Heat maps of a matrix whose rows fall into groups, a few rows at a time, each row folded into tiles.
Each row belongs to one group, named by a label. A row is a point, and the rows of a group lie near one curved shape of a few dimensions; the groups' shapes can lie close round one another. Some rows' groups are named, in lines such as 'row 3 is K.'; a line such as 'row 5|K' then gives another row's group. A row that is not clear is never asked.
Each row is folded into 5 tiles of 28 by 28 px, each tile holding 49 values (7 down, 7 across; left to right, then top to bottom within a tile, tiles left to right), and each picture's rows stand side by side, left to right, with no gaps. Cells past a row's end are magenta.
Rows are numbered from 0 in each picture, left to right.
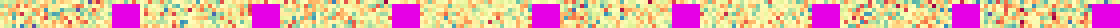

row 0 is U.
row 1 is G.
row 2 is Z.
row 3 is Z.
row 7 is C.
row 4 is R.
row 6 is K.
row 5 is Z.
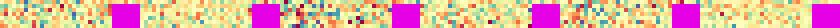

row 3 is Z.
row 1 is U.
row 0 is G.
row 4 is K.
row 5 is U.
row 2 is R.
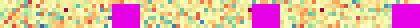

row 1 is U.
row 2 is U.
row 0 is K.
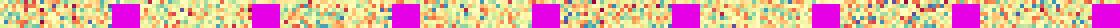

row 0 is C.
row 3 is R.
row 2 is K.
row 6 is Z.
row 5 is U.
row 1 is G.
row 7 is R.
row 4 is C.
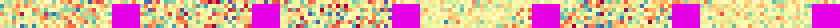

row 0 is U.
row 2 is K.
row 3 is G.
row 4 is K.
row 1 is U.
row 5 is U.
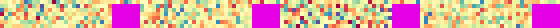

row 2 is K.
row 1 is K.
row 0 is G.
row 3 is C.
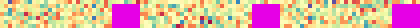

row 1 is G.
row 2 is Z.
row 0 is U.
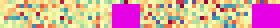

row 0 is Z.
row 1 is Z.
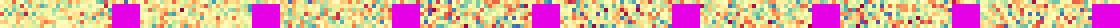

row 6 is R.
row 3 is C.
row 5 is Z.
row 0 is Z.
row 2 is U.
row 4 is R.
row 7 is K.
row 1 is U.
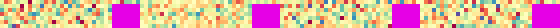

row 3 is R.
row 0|R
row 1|U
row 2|Z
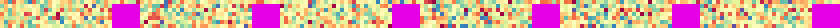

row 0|U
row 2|Z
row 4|R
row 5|U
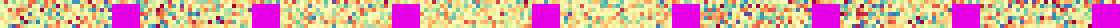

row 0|K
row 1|R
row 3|Z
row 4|C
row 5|R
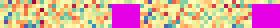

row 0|C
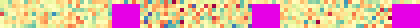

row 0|U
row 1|C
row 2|G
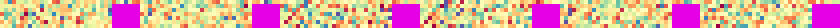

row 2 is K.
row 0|U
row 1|C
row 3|K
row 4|C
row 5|R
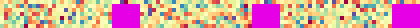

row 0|G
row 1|C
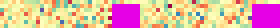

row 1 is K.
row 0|G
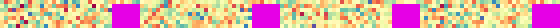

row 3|R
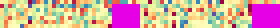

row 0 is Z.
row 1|G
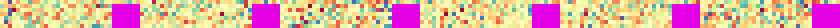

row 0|C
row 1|Z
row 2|K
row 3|U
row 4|U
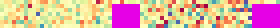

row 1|K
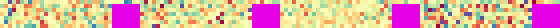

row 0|C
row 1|R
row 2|Z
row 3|R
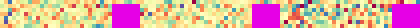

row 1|G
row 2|K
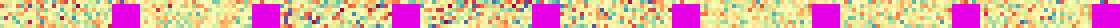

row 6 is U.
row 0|Z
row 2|C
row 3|K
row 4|U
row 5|G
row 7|G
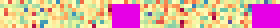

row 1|C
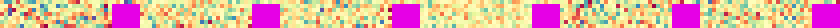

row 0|C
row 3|U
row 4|K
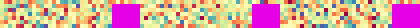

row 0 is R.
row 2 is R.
